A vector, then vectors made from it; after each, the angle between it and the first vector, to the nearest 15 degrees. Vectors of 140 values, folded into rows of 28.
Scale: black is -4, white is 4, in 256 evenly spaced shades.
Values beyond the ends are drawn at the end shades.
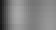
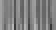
105 degrees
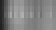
15 degrees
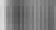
165 degrees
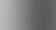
120 degrees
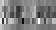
120 degrees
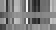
75 degrees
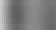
165 degrees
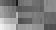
120 degrees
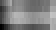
45 degrees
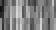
60 degrees
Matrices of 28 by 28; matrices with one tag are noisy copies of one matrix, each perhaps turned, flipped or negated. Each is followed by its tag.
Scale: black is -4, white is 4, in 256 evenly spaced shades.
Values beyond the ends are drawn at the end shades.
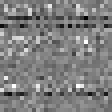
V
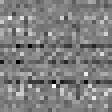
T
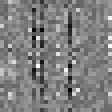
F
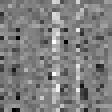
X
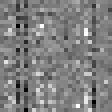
V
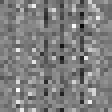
T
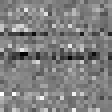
X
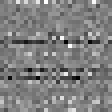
F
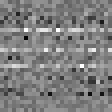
T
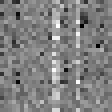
X
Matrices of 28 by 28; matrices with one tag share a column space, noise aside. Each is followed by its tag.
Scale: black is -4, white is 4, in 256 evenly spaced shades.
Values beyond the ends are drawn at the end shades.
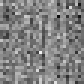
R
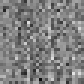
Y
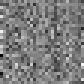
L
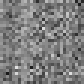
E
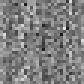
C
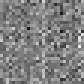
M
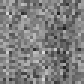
R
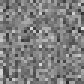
M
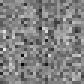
L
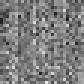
E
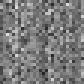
M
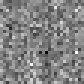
Y
